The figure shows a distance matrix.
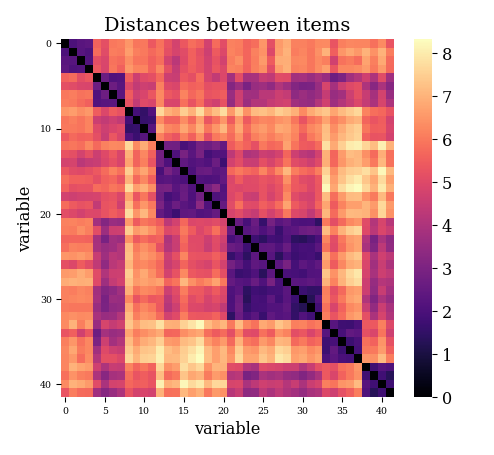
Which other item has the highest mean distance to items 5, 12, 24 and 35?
8
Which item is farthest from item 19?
40
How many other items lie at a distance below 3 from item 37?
4
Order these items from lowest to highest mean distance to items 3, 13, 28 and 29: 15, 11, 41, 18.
18, 41, 15, 11
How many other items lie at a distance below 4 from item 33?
5
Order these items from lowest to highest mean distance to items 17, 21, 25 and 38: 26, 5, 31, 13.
31, 26, 5, 13
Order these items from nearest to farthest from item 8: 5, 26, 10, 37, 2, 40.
10, 5, 40, 2, 26, 37
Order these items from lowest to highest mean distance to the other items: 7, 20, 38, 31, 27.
31, 7, 27, 20, 38
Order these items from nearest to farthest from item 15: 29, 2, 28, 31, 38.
2, 31, 29, 28, 38
